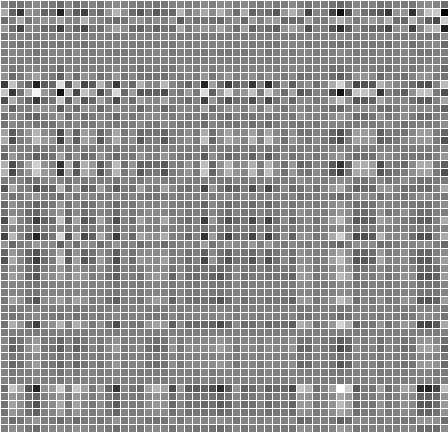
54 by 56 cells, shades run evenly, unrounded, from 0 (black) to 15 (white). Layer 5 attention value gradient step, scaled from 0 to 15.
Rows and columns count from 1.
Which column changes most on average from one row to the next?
43
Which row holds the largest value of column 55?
2
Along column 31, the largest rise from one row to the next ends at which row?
4
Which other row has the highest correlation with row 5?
3
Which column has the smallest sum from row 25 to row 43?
5
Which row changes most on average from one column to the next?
12
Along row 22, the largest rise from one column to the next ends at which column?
9
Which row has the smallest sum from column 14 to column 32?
49
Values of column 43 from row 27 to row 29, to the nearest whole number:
9 11 8
